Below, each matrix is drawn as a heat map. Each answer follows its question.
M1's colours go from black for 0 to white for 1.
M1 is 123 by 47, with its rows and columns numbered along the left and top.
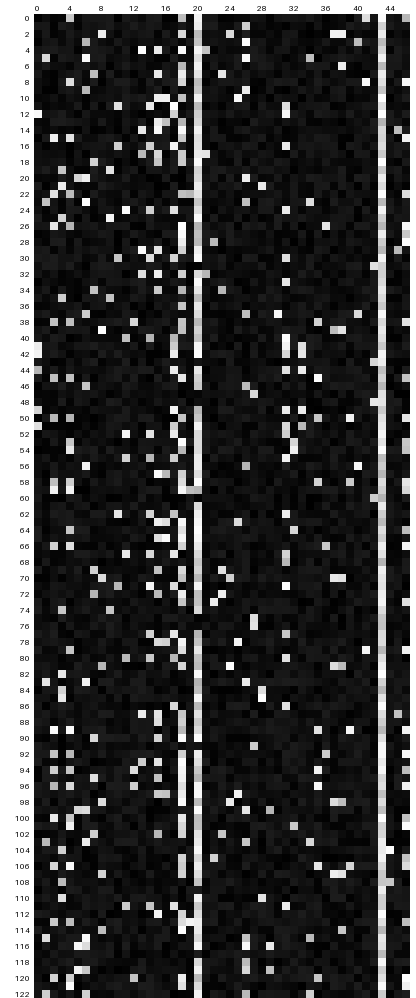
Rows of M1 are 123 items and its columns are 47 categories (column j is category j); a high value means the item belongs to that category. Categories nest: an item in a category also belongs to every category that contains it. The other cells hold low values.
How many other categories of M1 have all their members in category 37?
1
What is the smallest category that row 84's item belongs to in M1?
28
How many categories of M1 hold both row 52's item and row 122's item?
2
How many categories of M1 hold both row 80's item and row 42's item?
4
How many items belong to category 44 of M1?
2
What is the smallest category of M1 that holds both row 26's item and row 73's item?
46
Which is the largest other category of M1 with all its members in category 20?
18
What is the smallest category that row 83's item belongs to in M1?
1
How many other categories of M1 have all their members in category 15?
7
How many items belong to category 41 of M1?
3
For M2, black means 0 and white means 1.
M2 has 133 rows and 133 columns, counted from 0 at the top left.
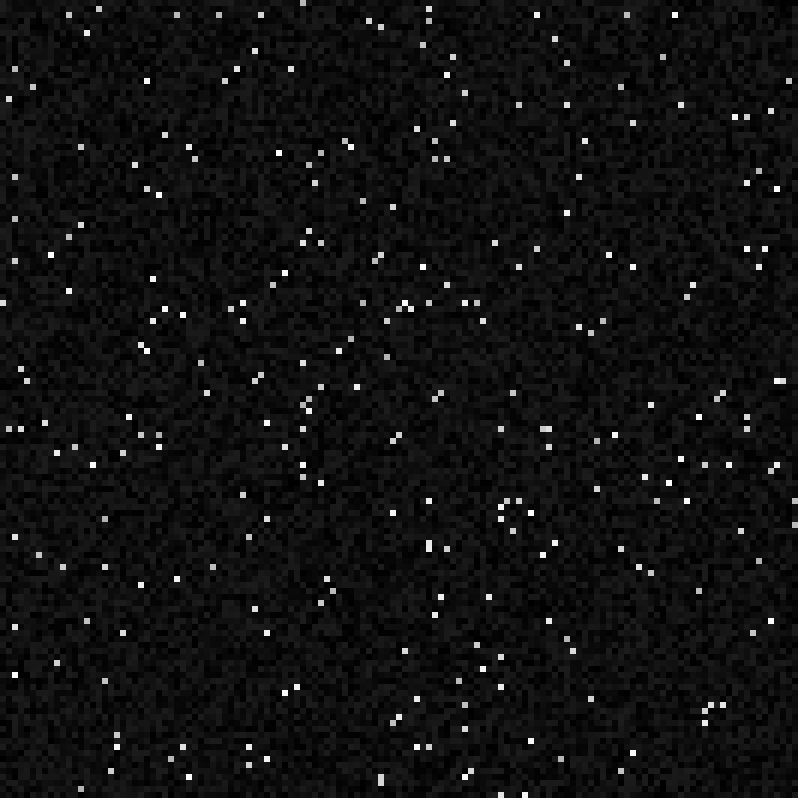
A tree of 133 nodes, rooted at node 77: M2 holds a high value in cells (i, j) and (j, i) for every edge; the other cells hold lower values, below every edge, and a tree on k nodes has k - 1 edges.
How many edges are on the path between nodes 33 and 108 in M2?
4
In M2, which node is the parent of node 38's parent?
66
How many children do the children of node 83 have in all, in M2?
4
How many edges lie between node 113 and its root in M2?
6
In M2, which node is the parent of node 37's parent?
24
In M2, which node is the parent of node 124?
71
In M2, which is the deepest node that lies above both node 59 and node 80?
53
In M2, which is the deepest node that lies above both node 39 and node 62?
2
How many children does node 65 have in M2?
3
